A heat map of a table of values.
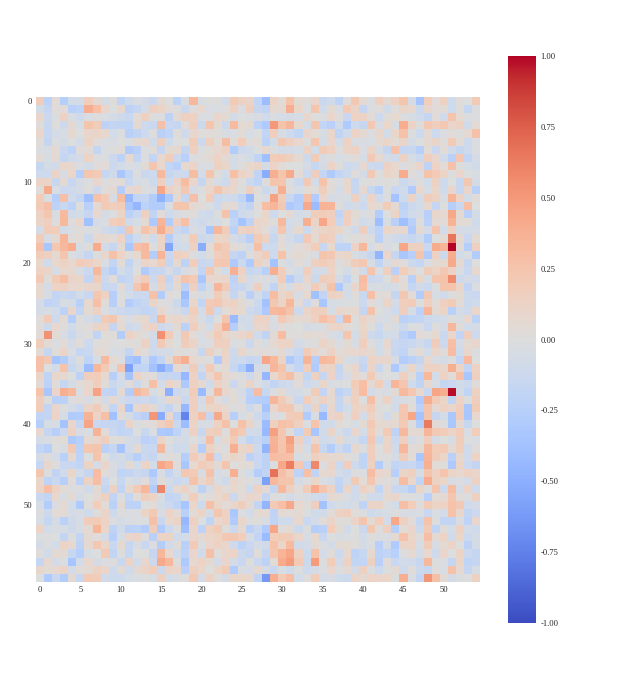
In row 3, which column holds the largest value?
29
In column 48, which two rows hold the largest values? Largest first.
40, 59
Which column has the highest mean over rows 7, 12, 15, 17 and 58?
51
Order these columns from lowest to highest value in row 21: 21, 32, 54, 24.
32, 54, 21, 24
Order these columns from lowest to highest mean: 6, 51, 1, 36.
1, 6, 36, 51
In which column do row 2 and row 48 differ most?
15
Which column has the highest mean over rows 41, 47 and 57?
48
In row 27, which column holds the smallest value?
24
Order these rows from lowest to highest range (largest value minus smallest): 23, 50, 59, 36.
23, 50, 59, 36
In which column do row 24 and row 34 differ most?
34
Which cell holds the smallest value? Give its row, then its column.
39, 18
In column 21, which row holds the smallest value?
16
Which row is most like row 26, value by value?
44
